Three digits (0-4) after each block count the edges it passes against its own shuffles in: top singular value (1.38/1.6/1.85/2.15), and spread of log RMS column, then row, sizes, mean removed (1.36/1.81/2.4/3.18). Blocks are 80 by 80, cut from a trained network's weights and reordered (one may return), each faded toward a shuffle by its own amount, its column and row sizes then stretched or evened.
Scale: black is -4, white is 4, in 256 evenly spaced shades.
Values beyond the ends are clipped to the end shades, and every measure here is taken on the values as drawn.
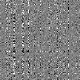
4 4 2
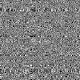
4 1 3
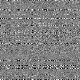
4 0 4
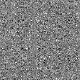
0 2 2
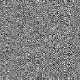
4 3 1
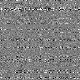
3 2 4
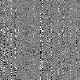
2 4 2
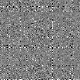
2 3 3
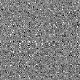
3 2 2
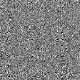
1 2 2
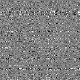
3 2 4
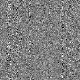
1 3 0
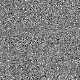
0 1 2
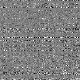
2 2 4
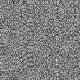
4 1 0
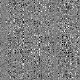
0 4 2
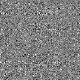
1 2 3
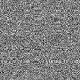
4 0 2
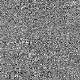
1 1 3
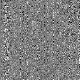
0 4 1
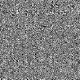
1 2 2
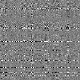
4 2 4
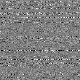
1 0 4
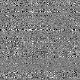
0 2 4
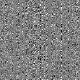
1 4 1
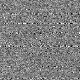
3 0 3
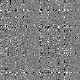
3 4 3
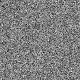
0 0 0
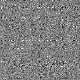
1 2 3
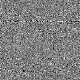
2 0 3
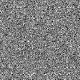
2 1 2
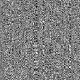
4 3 0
